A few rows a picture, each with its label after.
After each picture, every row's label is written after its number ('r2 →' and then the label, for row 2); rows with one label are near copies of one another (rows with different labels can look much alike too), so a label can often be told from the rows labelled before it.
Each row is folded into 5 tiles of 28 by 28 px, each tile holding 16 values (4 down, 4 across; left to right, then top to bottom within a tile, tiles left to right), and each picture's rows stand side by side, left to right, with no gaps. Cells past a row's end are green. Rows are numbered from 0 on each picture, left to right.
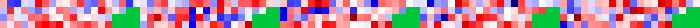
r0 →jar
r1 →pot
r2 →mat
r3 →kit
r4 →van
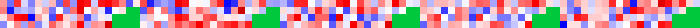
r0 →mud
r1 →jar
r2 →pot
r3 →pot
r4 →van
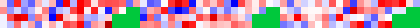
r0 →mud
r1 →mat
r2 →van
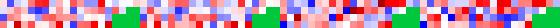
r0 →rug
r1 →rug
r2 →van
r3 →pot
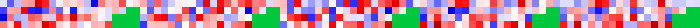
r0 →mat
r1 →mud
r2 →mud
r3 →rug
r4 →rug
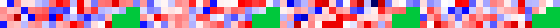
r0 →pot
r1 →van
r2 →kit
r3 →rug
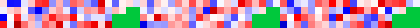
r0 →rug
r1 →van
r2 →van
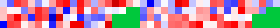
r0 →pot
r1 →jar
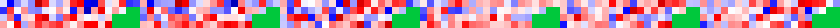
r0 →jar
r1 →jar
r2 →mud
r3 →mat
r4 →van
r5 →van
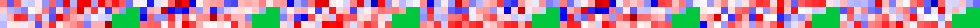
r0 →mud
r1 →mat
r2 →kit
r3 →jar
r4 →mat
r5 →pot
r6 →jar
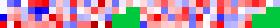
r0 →rug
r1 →pot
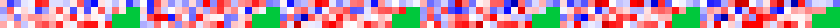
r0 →jar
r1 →mud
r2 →kit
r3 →jar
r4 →kit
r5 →kit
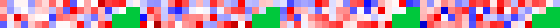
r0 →van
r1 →rug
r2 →jar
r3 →pot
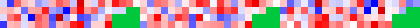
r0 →pot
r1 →pot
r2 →jar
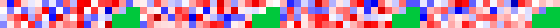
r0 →mud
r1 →pot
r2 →jar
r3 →mat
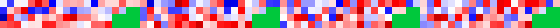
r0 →mat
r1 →jar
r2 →mud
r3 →mud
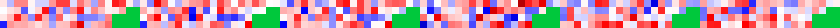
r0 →pot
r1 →pot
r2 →pot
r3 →van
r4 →jar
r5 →mat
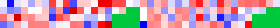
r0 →van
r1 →pot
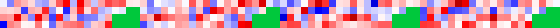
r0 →pot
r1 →van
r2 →mat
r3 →mat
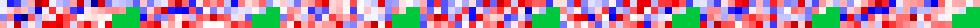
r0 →kit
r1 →mat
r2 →rug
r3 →mud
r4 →mud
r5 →rug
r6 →mat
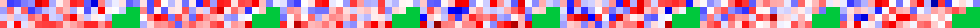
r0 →jar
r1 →mud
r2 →rug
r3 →rug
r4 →mud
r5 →mat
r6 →kit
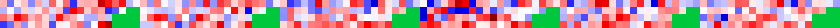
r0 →van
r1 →mud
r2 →jar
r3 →mat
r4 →kit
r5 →kit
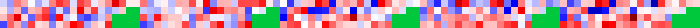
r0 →pot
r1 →van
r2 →mat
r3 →jar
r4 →mat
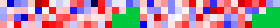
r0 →kit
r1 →van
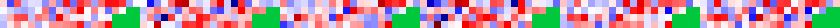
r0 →mud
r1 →kit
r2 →van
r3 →kit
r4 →mud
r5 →mud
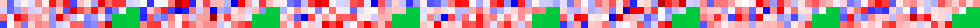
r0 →van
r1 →mat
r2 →kit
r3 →kit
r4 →van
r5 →pot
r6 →mat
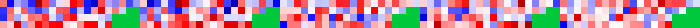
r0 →jar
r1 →jar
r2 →pot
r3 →rug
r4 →van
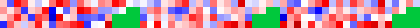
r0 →pot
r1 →rug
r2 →rug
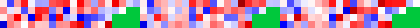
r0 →pot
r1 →van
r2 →van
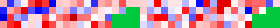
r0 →mat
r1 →mud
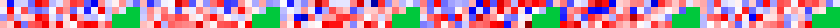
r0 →jar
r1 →jar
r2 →kit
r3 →mud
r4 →mat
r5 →mud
